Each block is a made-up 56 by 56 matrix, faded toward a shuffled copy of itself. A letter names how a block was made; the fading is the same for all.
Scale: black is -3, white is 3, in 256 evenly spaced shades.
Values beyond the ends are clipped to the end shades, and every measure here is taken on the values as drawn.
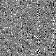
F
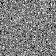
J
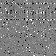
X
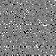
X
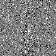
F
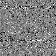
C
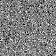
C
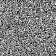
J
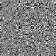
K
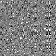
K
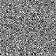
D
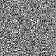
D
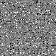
C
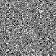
D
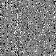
F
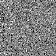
J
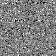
C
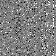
F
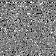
C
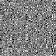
K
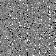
F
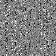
F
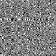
K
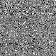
C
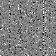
F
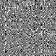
D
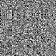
D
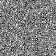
J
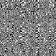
K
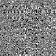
D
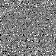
C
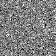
J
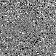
C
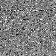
C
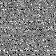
C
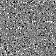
C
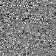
C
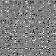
X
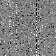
F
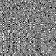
K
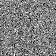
J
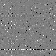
X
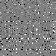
X
